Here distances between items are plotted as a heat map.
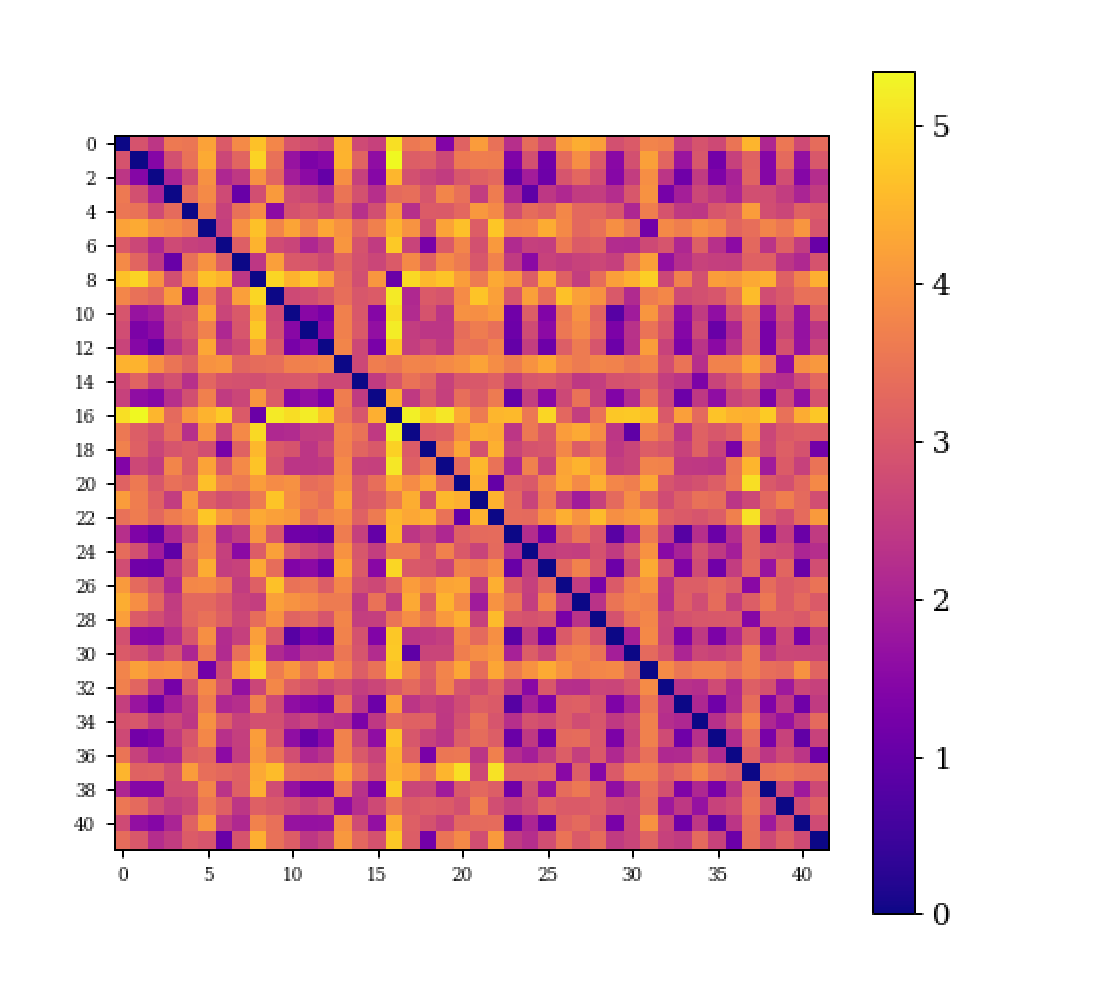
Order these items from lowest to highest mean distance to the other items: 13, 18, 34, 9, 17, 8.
34, 18, 17, 9, 13, 8
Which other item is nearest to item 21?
27
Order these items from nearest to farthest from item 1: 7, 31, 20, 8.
7, 20, 31, 8
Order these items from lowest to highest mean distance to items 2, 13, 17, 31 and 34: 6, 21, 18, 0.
6, 18, 0, 21
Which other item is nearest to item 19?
0
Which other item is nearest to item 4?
9
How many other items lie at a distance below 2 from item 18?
3
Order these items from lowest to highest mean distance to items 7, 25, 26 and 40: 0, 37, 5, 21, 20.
37, 21, 0, 20, 5
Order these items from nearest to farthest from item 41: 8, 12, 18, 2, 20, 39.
18, 2, 12, 39, 20, 8
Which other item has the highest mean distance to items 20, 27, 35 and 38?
16
